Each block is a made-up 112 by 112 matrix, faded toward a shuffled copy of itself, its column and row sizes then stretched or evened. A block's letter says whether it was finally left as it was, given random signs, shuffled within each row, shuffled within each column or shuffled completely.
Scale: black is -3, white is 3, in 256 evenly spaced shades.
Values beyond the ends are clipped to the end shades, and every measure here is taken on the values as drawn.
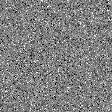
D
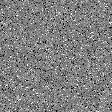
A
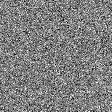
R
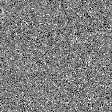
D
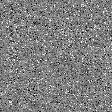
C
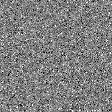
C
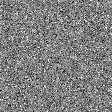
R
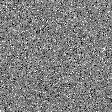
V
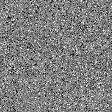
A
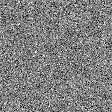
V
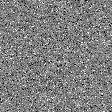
V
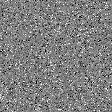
C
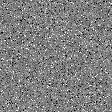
V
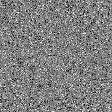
C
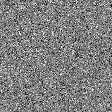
A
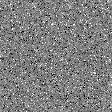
R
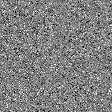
D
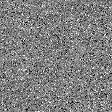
C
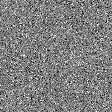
A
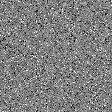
A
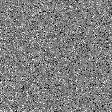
C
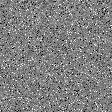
V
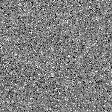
R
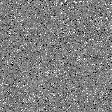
C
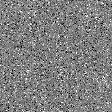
C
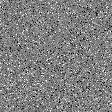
R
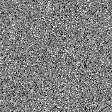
A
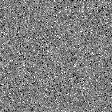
C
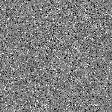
D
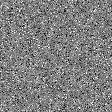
V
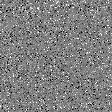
C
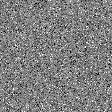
A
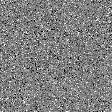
D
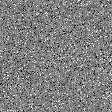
A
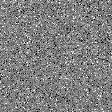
C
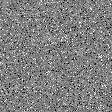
V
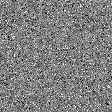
R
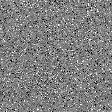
D
